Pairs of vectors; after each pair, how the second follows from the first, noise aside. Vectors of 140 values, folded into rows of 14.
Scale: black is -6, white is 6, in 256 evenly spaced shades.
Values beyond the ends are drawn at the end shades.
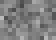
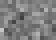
wrapped around.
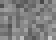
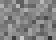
sign-scrambled.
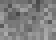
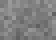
reversed, shrunk.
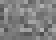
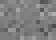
wrapped around, negated, partly zeroed.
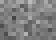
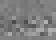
wrapped around, partly zeroed.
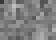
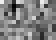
negated, scaled up.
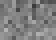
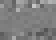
negated, partly zeroed.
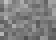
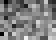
negated, scaled up.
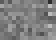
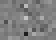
wrapped around, partly zeroed.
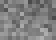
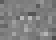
wrapped around, negated, partly zeroed.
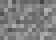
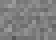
reversed, shrunk.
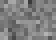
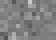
negated, partly zeroed.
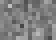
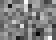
negated, scaled up.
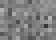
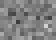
sign-scrambled.
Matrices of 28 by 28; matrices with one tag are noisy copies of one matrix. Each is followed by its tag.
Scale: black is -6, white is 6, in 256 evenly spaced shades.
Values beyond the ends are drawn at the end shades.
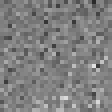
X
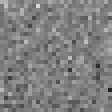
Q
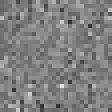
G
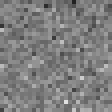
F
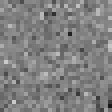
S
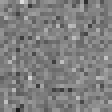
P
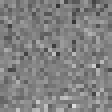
X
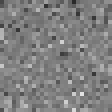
F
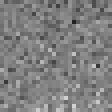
X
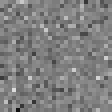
P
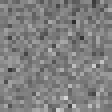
X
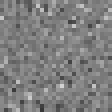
G
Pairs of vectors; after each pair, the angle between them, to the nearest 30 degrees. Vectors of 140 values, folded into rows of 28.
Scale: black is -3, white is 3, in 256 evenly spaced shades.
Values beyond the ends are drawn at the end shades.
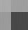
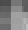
150 degrees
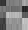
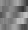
90 degrees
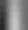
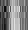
30 degrees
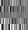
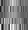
30 degrees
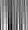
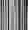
90 degrees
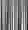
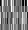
60 degrees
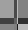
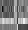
150 degrees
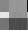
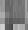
90 degrees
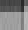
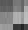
60 degrees
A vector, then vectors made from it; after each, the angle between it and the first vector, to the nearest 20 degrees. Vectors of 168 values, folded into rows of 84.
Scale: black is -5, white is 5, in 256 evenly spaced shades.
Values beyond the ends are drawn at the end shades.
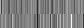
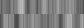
80 degrees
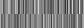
100 degrees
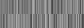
80 degrees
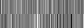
160 degrees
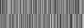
120 degrees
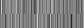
140 degrees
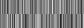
120 degrees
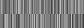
80 degrees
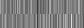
40 degrees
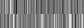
80 degrees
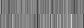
20 degrees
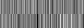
40 degrees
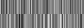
80 degrees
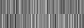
80 degrees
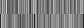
60 degrees
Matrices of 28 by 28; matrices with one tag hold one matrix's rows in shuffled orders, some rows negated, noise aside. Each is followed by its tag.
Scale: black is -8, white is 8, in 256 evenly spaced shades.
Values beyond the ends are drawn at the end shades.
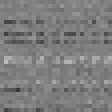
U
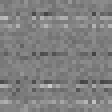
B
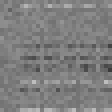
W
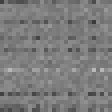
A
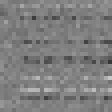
W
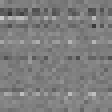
A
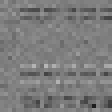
W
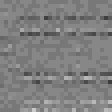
W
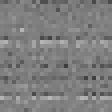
B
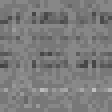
B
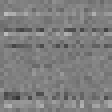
U
